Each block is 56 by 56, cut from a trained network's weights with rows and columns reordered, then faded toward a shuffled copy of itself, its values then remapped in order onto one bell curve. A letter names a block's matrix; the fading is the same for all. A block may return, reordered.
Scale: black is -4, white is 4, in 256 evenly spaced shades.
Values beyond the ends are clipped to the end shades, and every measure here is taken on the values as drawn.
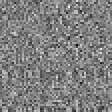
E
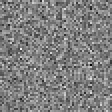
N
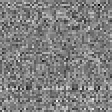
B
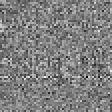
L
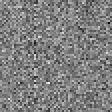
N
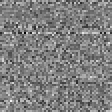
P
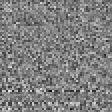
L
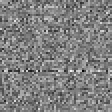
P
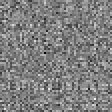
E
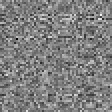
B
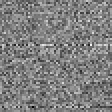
P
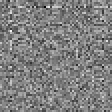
E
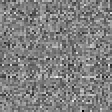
L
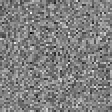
N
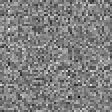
E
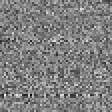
P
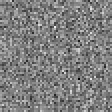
N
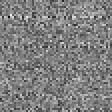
P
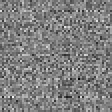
L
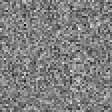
N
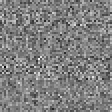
L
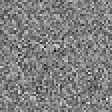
N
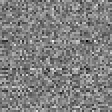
B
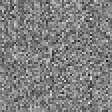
N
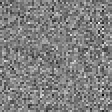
N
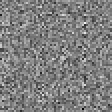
N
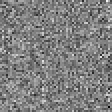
N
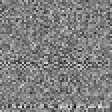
L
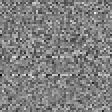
P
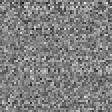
B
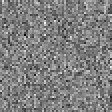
N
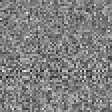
P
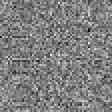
E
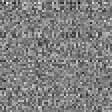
B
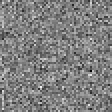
N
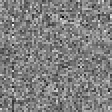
N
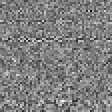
B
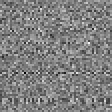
B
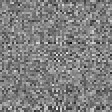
B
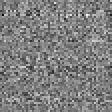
L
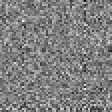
E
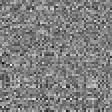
B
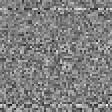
P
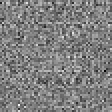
E
